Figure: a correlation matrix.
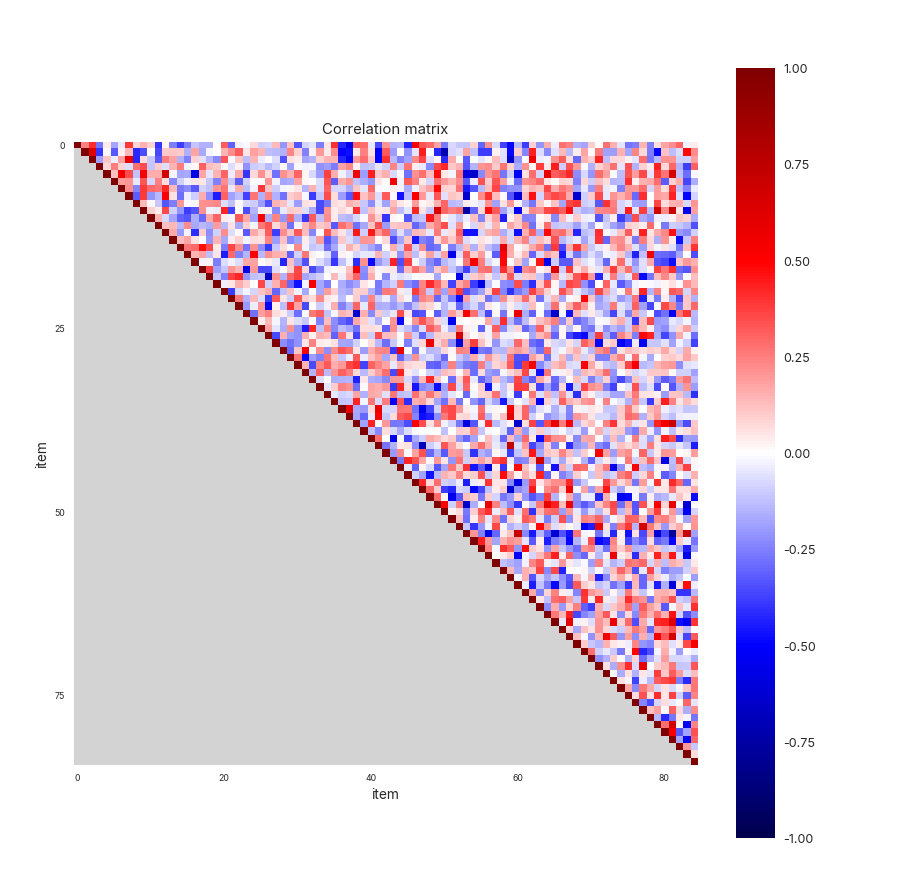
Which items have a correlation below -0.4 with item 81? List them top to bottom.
16, 23, 53, 54, 60, 83
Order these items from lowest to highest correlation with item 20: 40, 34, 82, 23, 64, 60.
60, 40, 23, 64, 34, 82
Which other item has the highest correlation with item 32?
19
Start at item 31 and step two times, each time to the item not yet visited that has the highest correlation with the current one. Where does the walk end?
44
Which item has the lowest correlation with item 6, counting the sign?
53
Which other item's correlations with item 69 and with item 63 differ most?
52
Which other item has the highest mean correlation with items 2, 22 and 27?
1
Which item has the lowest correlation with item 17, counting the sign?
23
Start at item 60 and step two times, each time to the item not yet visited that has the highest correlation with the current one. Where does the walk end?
83
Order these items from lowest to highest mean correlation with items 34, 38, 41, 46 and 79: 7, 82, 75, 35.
82, 35, 75, 7
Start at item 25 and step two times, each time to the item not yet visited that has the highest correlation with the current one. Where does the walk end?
48
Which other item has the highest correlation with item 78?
15
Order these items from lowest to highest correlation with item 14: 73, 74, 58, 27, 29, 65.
27, 29, 73, 74, 65, 58
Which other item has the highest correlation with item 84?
68
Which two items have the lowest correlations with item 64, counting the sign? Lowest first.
16, 54
